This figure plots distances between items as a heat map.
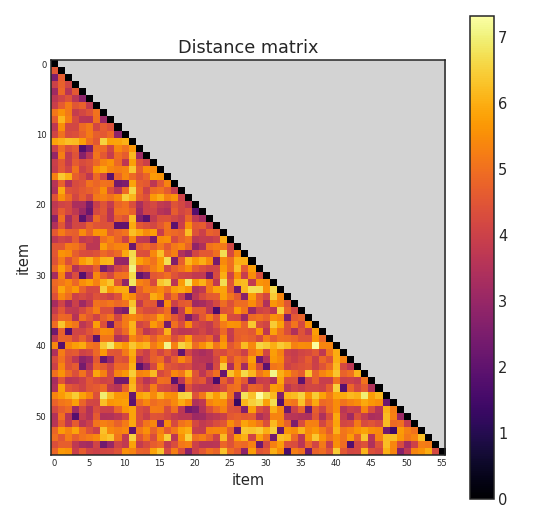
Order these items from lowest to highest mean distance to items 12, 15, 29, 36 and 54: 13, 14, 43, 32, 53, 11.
43, 13, 14, 53, 32, 11
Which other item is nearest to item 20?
21
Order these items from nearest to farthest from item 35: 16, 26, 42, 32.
42, 16, 26, 32
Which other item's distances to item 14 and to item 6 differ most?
39
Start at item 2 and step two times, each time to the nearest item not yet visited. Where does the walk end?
0
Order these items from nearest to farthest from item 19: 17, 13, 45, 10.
13, 45, 17, 10
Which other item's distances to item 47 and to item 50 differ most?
3
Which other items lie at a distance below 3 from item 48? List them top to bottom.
11, 26, 32, 47, 52
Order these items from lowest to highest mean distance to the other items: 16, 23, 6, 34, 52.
23, 34, 6, 16, 52
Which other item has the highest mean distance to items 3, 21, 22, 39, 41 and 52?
40
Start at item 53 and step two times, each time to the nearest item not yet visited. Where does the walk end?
10
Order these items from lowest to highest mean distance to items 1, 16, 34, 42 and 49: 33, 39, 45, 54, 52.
54, 33, 45, 39, 52
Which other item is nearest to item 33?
55
